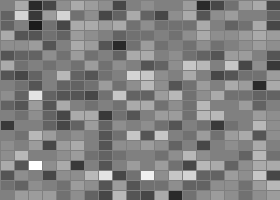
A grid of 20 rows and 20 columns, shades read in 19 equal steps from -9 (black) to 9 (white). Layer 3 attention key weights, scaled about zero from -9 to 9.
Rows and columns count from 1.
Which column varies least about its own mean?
18
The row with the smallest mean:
13
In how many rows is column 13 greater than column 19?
7
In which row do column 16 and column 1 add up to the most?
17
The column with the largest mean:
19
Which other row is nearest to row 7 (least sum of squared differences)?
16
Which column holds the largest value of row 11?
15
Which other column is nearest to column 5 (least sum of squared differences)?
10
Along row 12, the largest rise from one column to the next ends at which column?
6
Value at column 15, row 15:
-4
